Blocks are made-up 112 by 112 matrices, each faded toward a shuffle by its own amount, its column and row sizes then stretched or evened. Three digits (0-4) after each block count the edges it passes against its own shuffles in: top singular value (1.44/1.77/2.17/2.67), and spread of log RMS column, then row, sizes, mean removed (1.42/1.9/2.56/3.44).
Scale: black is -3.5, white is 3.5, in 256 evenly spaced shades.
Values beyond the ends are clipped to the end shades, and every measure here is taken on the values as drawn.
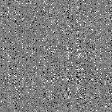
1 3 2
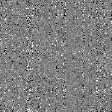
1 4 2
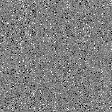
1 2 1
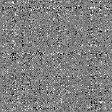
2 3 3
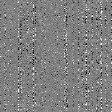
2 4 1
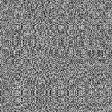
4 2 0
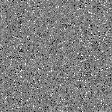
0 2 0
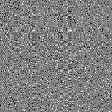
4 1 0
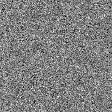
0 1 0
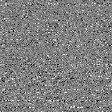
2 0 3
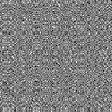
4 2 0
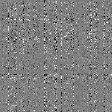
1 4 3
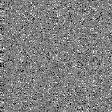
2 2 0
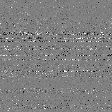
1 0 4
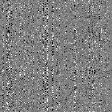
2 4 1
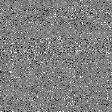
0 2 3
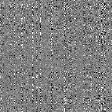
2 4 3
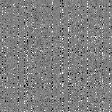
2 4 2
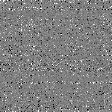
0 2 3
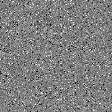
2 2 0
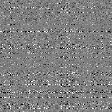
3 2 4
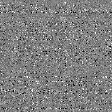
0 2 3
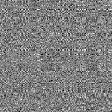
4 1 3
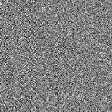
3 2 1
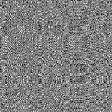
4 1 2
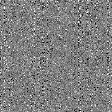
2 3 0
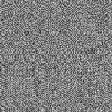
4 1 0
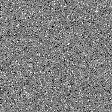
0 0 0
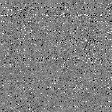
0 2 3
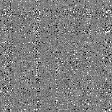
1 3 3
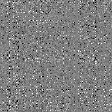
1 3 3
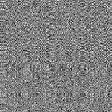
4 1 2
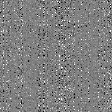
2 4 1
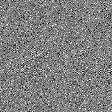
2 0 0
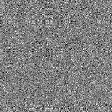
3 0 2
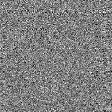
2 1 2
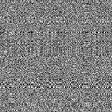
4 0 3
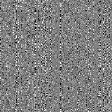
3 4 0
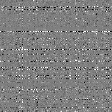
3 2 4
